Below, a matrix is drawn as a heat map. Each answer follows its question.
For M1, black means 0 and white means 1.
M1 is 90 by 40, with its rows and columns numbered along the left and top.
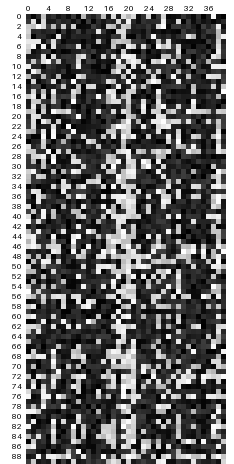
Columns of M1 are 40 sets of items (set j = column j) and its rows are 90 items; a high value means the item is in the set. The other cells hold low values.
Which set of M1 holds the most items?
20
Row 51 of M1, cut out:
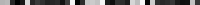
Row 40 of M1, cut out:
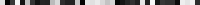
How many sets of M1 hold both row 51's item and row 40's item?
9
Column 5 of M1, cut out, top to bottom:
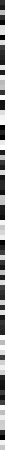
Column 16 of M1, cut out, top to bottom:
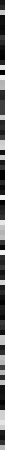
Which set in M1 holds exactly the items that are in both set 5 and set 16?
9
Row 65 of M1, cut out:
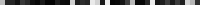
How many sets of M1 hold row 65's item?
9
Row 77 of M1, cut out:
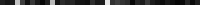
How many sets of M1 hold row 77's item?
3
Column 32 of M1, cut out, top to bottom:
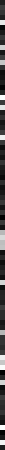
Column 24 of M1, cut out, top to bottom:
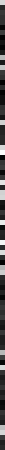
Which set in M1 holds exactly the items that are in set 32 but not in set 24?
6
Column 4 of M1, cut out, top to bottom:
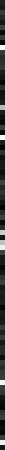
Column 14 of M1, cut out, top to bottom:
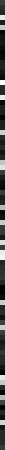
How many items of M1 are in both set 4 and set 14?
2
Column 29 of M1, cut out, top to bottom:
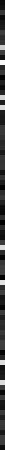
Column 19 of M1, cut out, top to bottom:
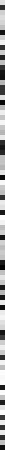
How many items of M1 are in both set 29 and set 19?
7
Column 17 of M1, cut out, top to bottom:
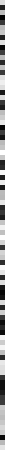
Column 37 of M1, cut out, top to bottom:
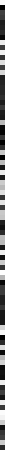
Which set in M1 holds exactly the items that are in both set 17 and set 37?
15
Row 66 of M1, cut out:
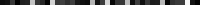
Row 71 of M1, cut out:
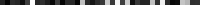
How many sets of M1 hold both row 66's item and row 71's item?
5
